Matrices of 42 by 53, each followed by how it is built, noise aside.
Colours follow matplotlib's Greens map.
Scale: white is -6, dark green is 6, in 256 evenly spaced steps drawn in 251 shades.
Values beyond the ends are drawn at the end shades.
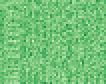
blocks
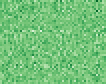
low rank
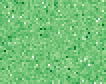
sparse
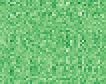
low rank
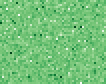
sparse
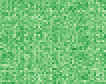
blocks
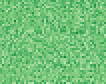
blocks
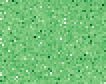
sparse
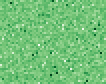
sparse
